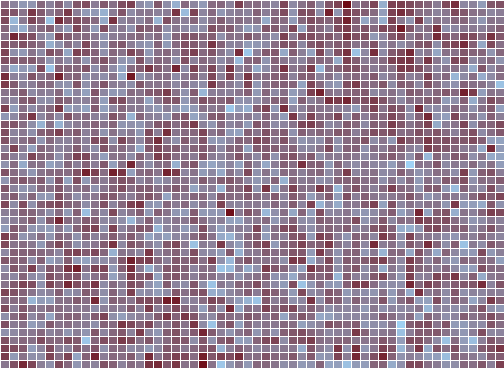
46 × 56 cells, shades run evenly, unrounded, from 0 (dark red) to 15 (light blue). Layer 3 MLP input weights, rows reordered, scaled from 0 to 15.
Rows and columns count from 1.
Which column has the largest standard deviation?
45
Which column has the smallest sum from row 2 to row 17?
39
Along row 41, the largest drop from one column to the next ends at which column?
46
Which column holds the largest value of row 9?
6
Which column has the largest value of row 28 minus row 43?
15
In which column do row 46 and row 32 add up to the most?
25
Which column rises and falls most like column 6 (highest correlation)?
30
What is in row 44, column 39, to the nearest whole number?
10
